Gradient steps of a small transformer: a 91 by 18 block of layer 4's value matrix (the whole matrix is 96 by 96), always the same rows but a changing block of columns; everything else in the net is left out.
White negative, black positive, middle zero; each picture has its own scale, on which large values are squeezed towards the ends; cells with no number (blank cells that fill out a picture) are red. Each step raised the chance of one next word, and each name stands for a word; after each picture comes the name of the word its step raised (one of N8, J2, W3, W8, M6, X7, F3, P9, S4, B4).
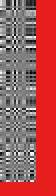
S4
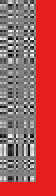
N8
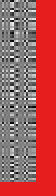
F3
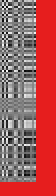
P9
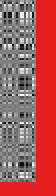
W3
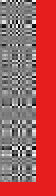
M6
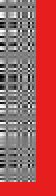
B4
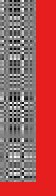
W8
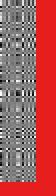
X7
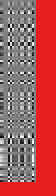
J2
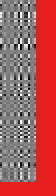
W3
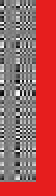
X7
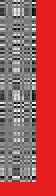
W8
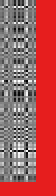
X7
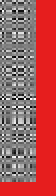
F3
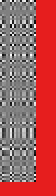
M6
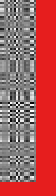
W8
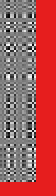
B4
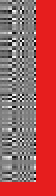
F3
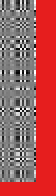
S4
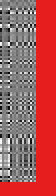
J2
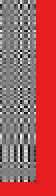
N8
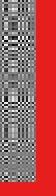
W8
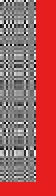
M6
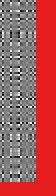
F3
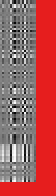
N8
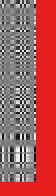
N8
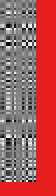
J2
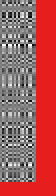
W3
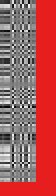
N8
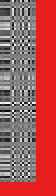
W8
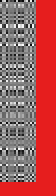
M6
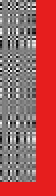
P9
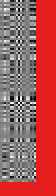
W8
